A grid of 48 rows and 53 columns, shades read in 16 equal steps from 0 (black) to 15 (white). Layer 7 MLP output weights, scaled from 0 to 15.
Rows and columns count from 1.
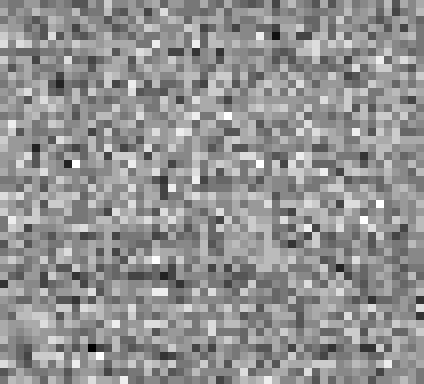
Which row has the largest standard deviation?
21
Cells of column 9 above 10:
7
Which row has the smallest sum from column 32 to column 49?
44
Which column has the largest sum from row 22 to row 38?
34
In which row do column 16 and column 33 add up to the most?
48
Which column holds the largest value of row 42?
27
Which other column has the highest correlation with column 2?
32
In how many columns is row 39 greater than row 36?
35
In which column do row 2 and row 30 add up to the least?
50
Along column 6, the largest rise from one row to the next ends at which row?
37
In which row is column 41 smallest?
45
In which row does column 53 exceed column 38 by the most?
39
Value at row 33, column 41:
5
